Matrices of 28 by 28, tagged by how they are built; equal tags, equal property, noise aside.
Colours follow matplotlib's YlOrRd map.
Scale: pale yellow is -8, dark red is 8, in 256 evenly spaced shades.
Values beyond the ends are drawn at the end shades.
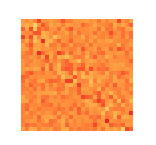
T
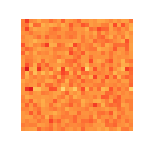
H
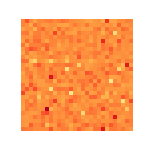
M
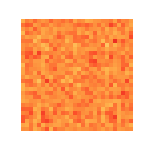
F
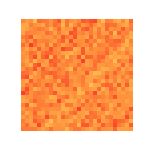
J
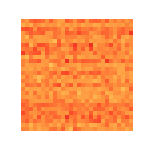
F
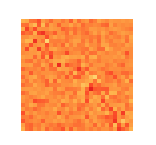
T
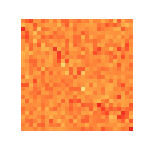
T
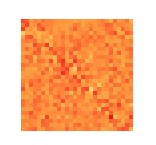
T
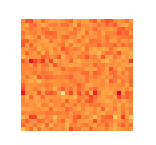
H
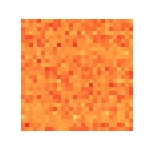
F
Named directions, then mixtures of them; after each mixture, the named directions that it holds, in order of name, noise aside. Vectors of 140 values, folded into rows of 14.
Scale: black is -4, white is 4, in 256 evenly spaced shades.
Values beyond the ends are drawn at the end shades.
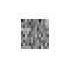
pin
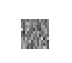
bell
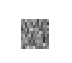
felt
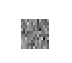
bell, felt.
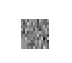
bell, felt.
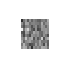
bell, pin.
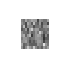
felt.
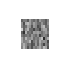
bell.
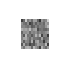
felt, pin.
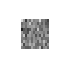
pin.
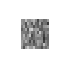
felt.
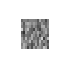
bell.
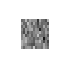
bell, felt.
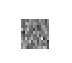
bell.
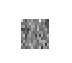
pin.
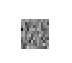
bell, felt.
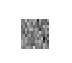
bell, felt.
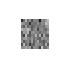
pin.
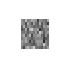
felt.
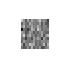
bell, pin.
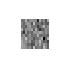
bell, felt.
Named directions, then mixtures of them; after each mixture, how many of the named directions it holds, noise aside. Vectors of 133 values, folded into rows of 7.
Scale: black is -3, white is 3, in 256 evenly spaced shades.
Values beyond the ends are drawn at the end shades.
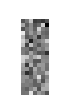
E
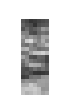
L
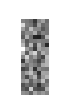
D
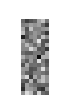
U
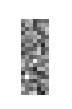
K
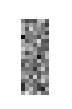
two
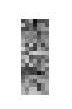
four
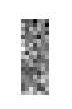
four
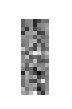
three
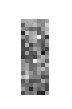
four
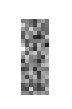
one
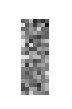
two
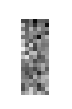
four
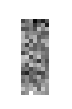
three
